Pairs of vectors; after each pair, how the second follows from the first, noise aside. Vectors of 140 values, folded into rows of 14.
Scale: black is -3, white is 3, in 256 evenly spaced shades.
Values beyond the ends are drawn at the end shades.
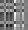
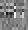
partly zeroed.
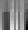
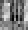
wrapped around, negated.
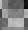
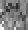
reversed, negated, partly zeroed.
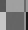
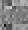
wrapped around, partly zeroed.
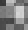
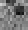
negated, partly zeroed.
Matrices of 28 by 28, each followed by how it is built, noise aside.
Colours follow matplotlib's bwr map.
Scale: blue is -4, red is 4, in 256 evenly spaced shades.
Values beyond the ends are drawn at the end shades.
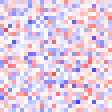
repeating rows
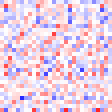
repeating columns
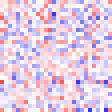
blocks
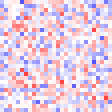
repeating rows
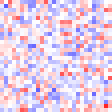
blocks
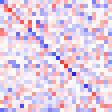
diagonal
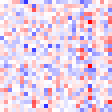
uneven columns
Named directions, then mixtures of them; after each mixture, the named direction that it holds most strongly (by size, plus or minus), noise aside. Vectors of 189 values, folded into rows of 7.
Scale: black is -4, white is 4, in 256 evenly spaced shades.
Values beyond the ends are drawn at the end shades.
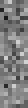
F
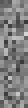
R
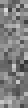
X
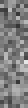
X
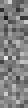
F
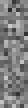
R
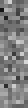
F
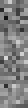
F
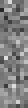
F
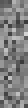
R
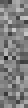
R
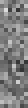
X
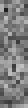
X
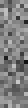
X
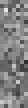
X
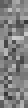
R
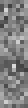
X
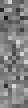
F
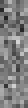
F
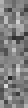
R
